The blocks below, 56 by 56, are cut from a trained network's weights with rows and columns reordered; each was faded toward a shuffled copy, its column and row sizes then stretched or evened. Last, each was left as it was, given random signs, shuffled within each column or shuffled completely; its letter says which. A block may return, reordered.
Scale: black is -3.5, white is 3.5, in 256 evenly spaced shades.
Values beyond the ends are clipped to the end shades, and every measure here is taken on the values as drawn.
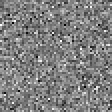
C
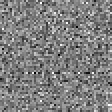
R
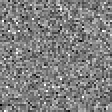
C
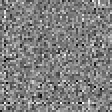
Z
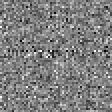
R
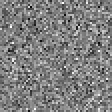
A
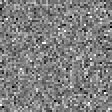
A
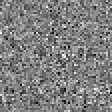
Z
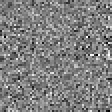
R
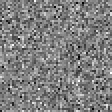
A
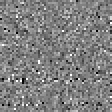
R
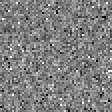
C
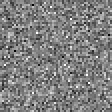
C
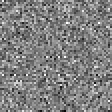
R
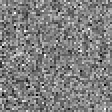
A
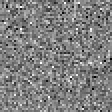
C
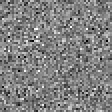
R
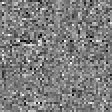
R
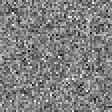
C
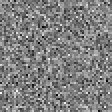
A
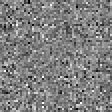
Z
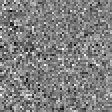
R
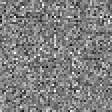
R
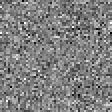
R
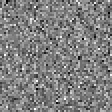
A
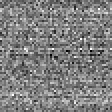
Z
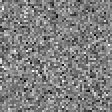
C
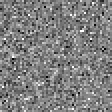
C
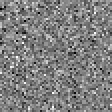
A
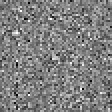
Z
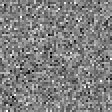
C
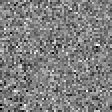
R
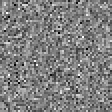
A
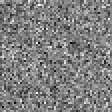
Z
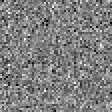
A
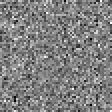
R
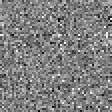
R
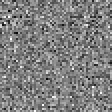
R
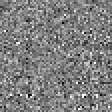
R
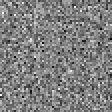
A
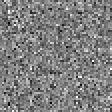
A
